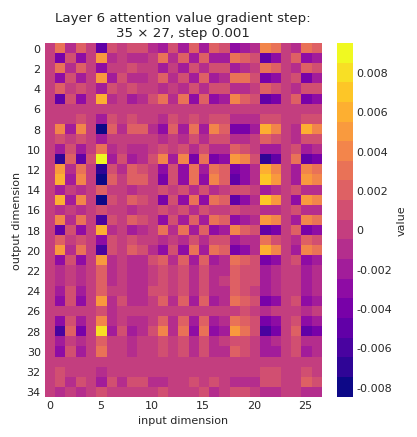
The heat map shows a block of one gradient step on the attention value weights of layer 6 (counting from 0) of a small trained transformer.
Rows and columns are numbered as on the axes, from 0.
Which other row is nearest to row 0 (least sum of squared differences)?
17
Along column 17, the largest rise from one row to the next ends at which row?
12
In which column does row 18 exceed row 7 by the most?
5
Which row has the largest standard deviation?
11
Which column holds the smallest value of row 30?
1
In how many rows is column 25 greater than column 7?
14
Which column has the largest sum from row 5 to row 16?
21
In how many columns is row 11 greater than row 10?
12
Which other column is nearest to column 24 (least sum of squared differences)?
15
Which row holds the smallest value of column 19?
8
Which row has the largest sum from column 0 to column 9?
13
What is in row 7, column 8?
0.001
